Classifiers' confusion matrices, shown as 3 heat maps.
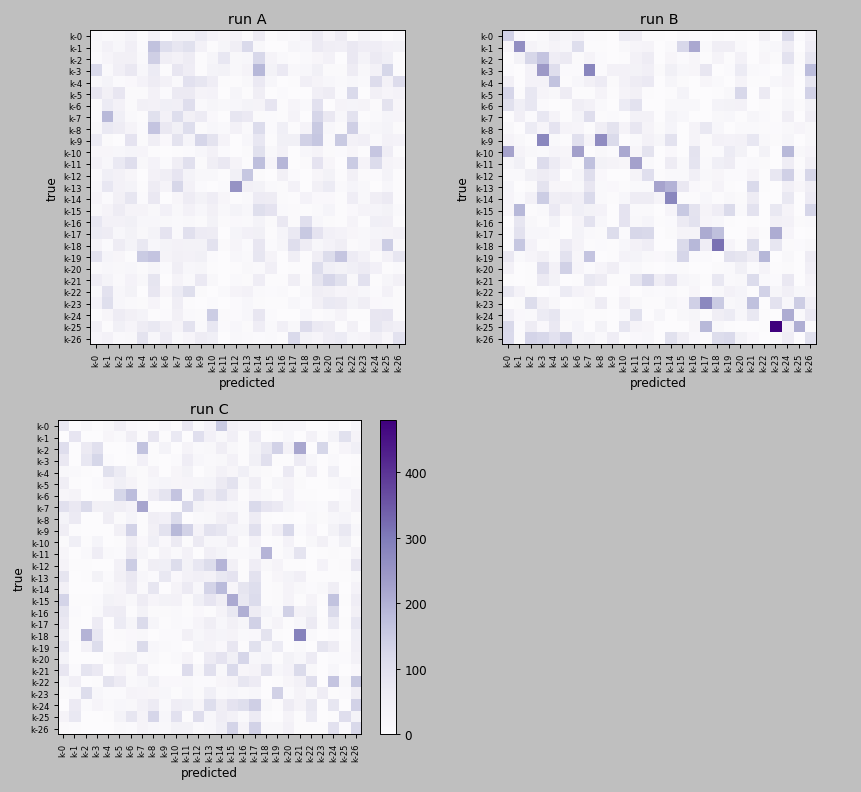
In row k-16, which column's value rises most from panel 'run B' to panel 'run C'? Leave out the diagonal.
k-20
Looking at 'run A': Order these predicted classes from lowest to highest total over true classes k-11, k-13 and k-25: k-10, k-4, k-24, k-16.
k-4, k-10, k-24, k-16
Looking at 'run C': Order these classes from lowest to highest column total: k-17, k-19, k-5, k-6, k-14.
k-19, k-5, k-6, k-14, k-17
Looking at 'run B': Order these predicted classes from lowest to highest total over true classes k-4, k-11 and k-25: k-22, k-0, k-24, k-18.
k-22, k-18, k-24, k-0
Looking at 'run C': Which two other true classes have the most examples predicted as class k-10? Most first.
k-9, k-6
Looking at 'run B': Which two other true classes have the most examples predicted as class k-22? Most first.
k-19, k-5
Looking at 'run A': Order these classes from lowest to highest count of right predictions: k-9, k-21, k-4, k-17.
k-4, k-17, k-21, k-9
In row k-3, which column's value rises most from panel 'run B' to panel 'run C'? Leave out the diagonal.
k-18
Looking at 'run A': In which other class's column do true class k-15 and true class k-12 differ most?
k-13
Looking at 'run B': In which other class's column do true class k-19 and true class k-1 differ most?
k-16
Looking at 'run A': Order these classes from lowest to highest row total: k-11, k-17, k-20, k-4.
k-20, k-4, k-17, k-11
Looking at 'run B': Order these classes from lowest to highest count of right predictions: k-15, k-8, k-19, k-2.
k-8, k-19, k-2, k-15
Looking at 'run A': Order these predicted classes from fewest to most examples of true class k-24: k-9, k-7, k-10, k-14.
k-9, k-7, k-14, k-10
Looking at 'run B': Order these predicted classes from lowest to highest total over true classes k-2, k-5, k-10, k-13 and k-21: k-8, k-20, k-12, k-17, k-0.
k-17, k-8, k-20, k-12, k-0
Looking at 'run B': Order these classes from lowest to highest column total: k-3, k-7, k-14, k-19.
k-19, k-14, k-7, k-3
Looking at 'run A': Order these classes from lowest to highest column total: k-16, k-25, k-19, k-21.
k-16, k-21, k-25, k-19
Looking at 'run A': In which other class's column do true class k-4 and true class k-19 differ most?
k-21
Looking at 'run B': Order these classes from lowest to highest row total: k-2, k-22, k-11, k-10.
k-22, k-2, k-11, k-10
